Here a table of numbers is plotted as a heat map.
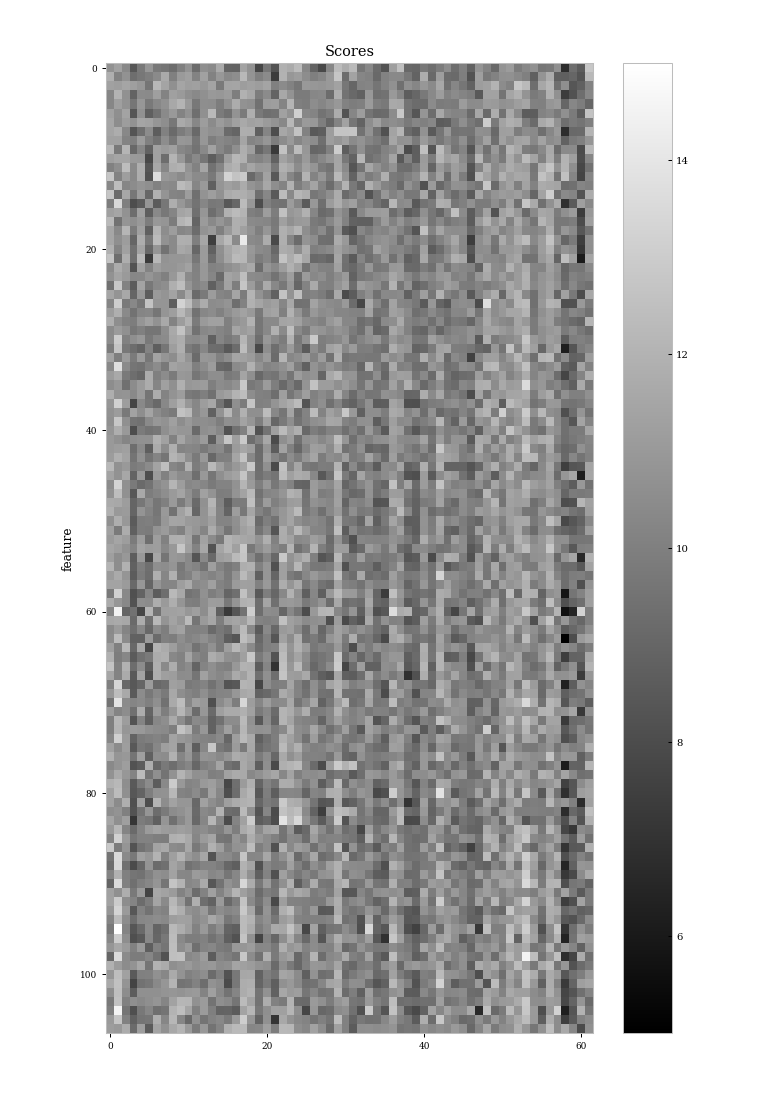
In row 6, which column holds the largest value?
48
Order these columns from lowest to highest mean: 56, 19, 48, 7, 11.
19, 11, 7, 48, 56
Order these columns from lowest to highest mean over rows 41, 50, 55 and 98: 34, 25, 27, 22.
34, 27, 25, 22
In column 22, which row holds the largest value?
83
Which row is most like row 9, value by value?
66
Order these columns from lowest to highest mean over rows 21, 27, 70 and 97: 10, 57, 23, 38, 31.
31, 38, 57, 10, 23
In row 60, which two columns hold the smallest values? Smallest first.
58, 59
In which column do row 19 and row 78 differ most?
21
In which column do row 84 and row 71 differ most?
59
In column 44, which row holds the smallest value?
60
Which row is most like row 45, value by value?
54
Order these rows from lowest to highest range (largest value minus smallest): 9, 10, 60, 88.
10, 9, 88, 60
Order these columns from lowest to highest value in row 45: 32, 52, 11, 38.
38, 11, 52, 32
